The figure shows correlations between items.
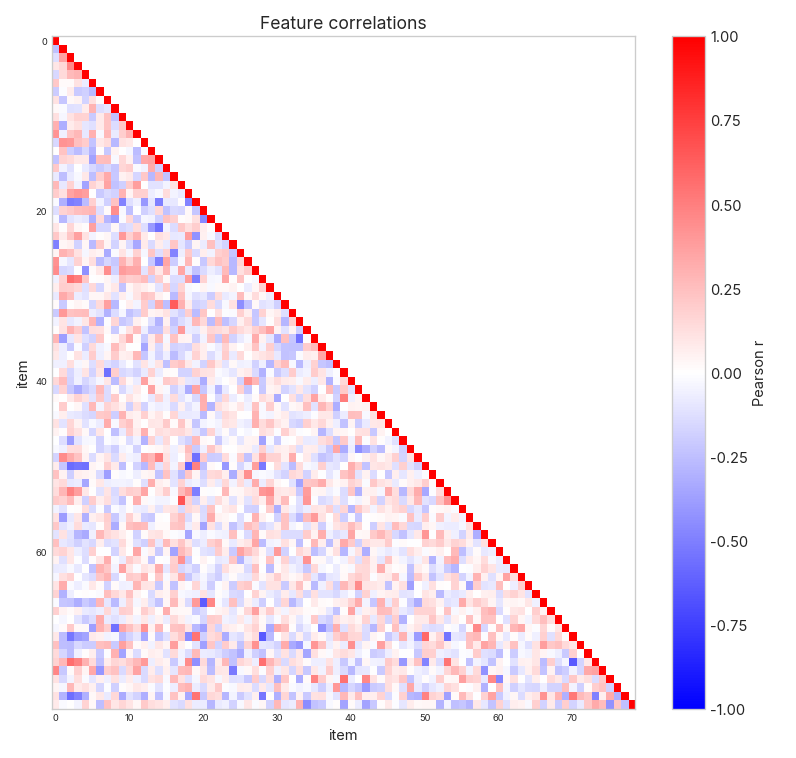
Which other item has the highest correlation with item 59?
75
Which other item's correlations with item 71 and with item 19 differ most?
9
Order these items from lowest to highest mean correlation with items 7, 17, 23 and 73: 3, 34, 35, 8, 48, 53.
8, 48, 35, 34, 3, 53
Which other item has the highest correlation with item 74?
0
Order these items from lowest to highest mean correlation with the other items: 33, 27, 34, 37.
33, 37, 34, 27
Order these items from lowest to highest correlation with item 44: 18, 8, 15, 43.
8, 18, 15, 43
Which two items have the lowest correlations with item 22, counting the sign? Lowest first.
14, 13
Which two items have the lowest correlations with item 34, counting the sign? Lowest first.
78, 72
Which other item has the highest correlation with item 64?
41
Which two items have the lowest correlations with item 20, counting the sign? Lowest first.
66, 21
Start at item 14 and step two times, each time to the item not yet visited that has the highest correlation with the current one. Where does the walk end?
1
